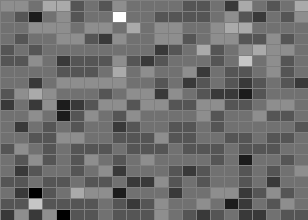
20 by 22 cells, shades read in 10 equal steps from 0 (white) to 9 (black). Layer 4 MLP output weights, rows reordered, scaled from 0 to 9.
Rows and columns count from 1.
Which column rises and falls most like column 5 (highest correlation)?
1
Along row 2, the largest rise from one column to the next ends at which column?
10
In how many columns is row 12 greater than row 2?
8
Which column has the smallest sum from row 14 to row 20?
12
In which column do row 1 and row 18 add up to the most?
3
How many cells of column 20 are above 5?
7
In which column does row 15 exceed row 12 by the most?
18
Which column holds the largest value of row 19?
17
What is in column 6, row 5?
5
